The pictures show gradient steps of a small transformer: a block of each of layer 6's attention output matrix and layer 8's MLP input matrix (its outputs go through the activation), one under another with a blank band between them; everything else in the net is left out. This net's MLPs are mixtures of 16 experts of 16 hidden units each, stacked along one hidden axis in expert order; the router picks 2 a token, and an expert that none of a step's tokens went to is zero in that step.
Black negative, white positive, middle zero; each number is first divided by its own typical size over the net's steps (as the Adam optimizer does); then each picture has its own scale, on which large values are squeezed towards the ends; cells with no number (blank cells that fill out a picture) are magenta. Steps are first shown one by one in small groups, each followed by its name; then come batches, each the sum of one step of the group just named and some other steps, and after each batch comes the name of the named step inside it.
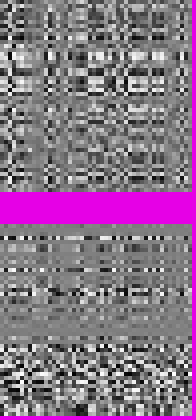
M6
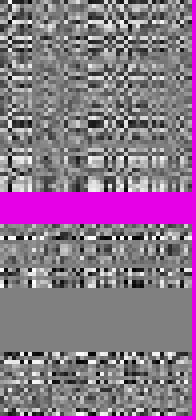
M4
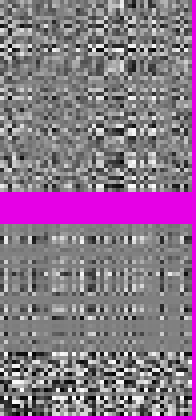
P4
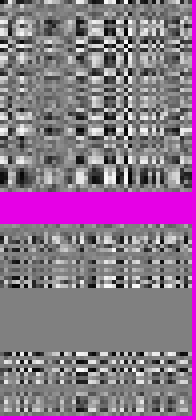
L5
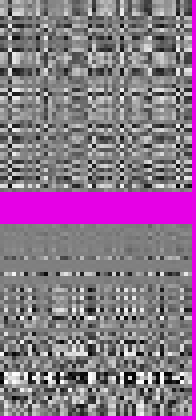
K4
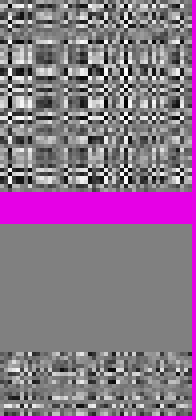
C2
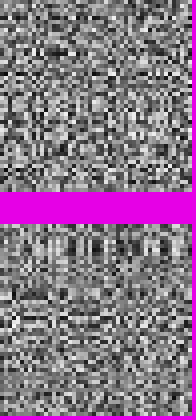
L5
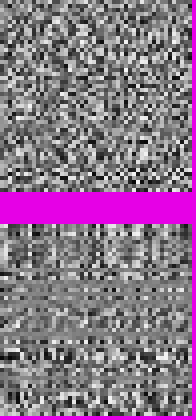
C2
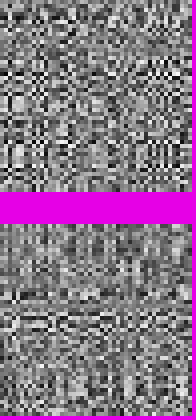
C2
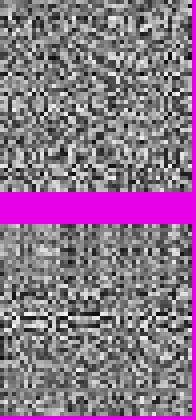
L5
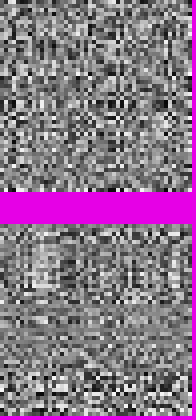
M4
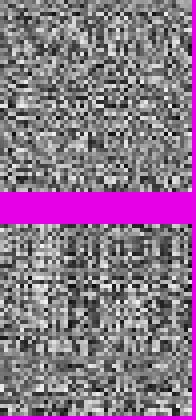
C2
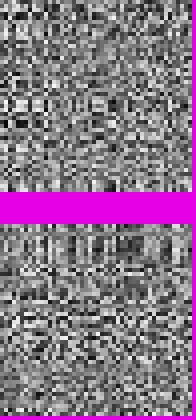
M4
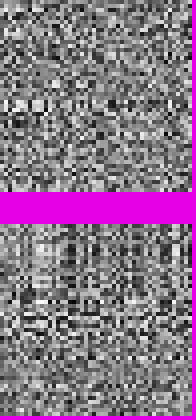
M4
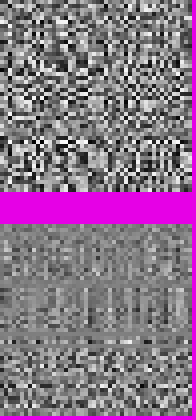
C2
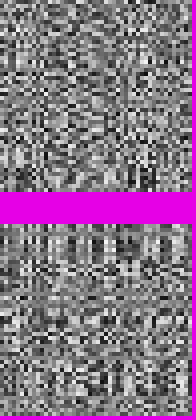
L5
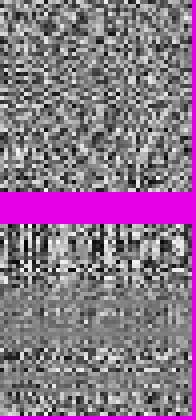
L5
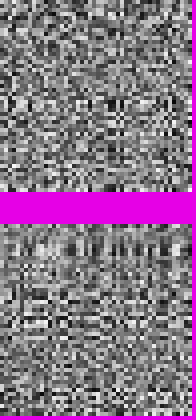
P4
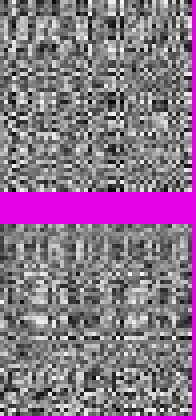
P4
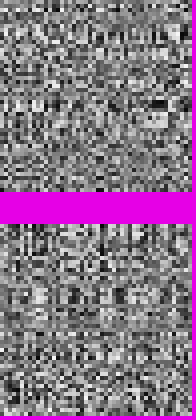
M6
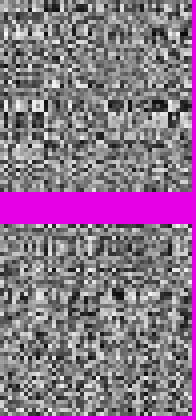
M4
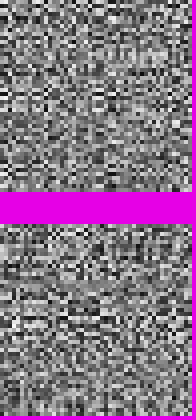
M6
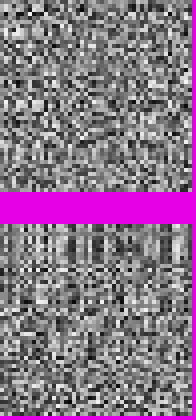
P4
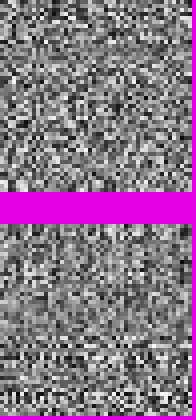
M4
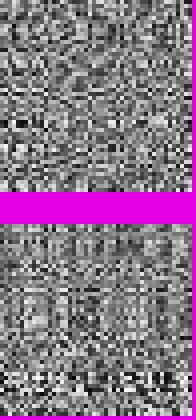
K4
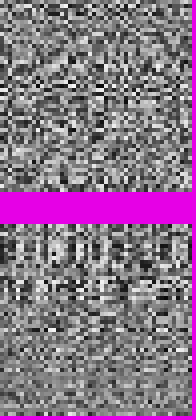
C2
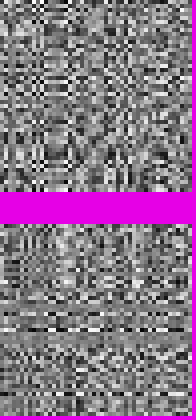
L5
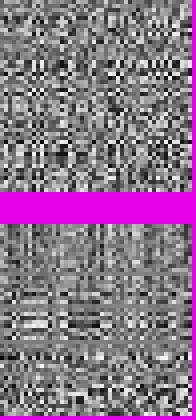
L5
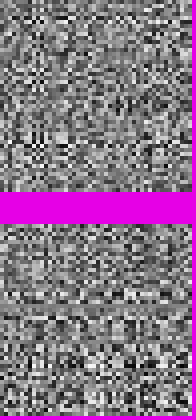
M4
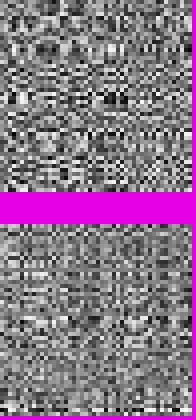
C2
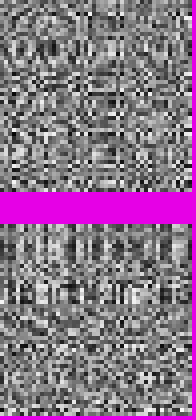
K4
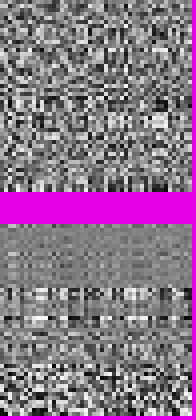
C2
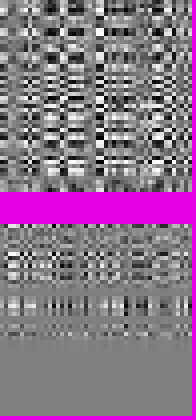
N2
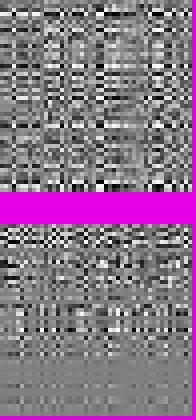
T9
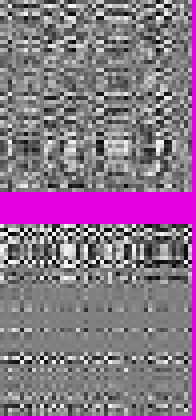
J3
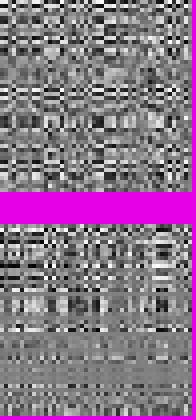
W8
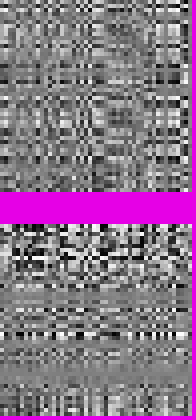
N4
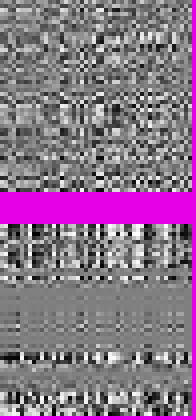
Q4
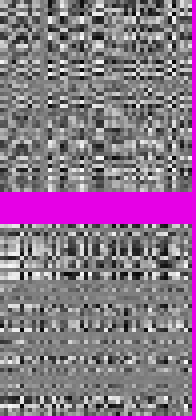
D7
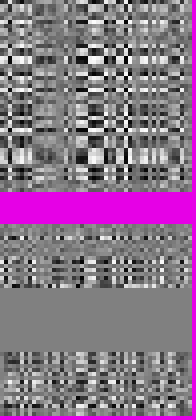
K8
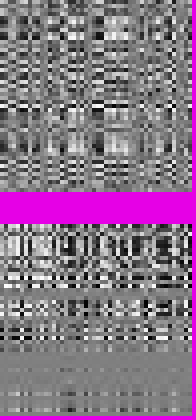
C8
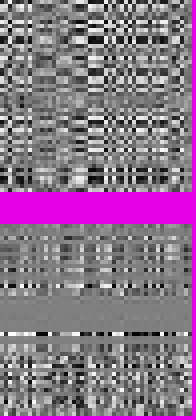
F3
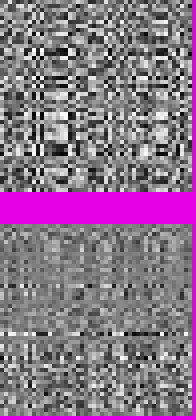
F3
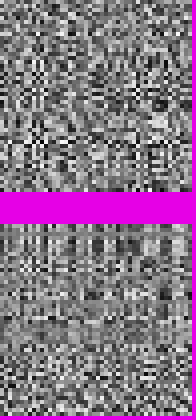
N2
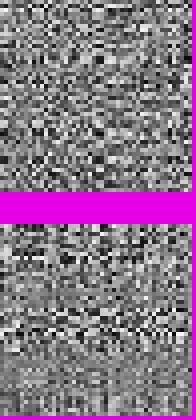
N4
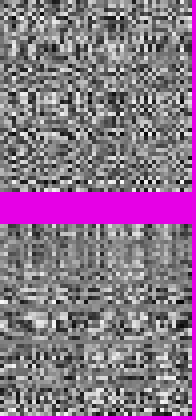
Q4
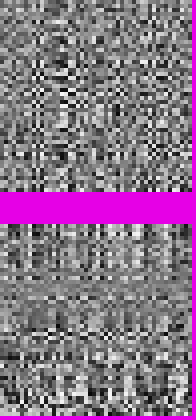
Q4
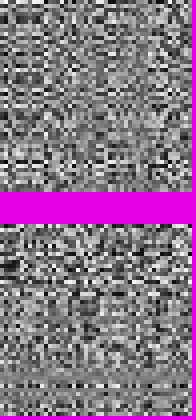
W8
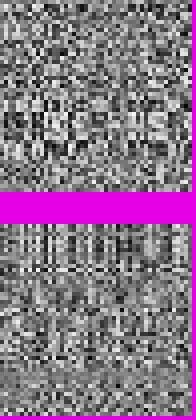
T9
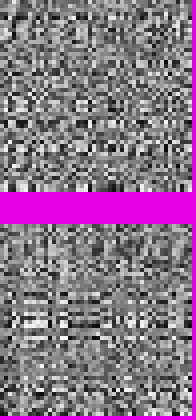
J3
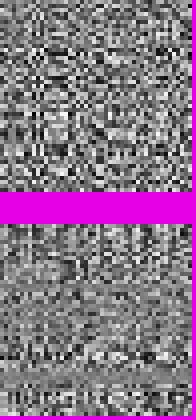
Q4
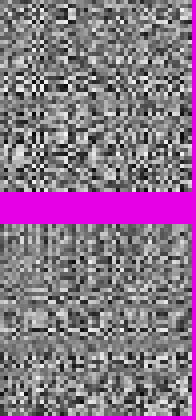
K8
